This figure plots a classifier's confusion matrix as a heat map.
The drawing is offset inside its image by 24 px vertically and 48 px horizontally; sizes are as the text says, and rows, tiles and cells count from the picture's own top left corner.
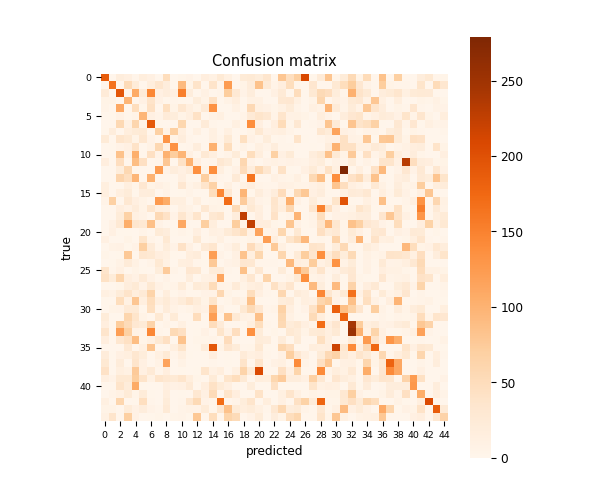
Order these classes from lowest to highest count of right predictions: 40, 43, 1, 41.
41, 40, 1, 43
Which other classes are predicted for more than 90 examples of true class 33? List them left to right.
2, 6, 19, 32, 41
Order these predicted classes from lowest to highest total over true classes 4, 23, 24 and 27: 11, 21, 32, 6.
21, 11, 6, 32
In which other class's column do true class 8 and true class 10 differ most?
4
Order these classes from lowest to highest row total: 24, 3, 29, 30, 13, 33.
3, 24, 29, 30, 13, 33
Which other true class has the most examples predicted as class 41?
17
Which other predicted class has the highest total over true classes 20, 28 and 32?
23
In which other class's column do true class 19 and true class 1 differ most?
16
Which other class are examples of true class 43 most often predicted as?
36
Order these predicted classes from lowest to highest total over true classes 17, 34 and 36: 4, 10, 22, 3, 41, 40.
40, 22, 3, 10, 4, 41
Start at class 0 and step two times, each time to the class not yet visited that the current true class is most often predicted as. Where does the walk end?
15
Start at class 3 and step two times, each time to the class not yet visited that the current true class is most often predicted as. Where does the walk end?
30
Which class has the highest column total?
32
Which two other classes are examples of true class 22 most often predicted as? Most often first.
39, 5
